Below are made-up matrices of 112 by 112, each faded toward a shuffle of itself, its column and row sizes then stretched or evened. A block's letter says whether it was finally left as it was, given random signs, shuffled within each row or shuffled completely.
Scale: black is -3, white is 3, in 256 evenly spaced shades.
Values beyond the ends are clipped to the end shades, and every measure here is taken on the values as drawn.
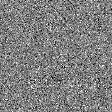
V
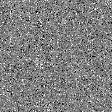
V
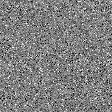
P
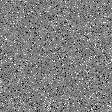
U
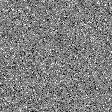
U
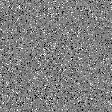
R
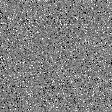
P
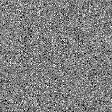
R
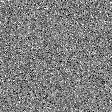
U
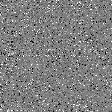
R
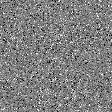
V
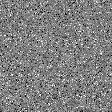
P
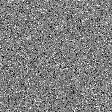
U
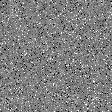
U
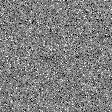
U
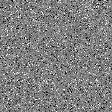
R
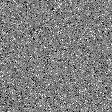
U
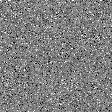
P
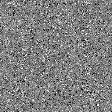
V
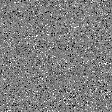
V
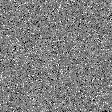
U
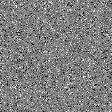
R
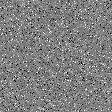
U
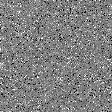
V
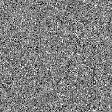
R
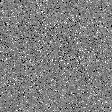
P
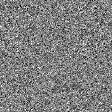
R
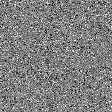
P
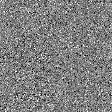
V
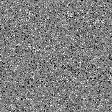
P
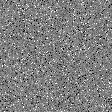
U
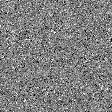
P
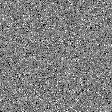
P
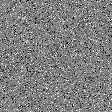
U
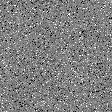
U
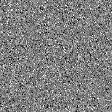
R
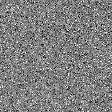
V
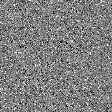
R
